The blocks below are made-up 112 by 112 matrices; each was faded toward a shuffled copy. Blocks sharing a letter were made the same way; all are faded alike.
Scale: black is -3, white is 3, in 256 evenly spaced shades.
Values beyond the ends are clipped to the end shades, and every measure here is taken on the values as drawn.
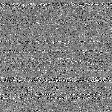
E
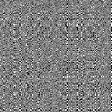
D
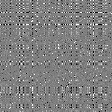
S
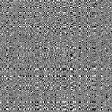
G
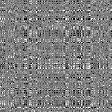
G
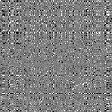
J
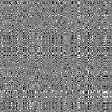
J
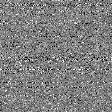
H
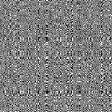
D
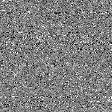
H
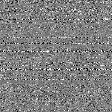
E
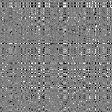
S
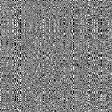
D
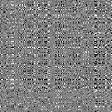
J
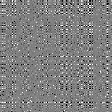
S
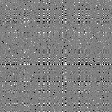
S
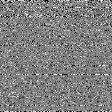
E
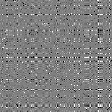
S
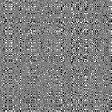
J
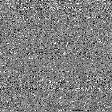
H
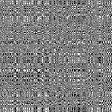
G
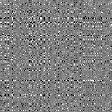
J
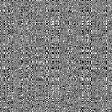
D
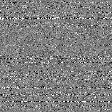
E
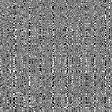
D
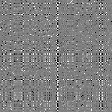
S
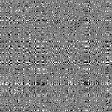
J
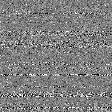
E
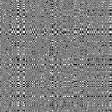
S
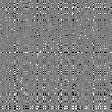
S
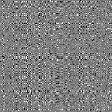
J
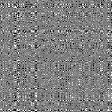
J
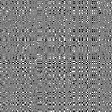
S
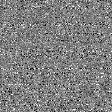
H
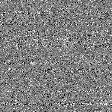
H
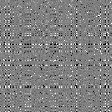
S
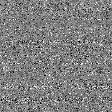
H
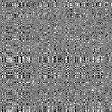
G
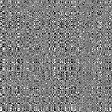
G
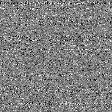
H
